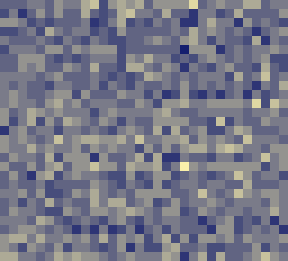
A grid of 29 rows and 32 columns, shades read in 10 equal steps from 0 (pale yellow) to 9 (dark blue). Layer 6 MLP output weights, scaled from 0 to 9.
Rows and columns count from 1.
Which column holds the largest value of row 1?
12
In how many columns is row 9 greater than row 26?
9
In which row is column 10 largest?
5
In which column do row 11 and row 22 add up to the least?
27
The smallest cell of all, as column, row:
21, 19
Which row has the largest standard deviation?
18
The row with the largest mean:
26
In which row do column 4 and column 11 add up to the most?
3
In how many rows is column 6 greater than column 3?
11
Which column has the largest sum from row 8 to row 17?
24
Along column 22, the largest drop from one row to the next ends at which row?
4
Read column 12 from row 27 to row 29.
3 7 5
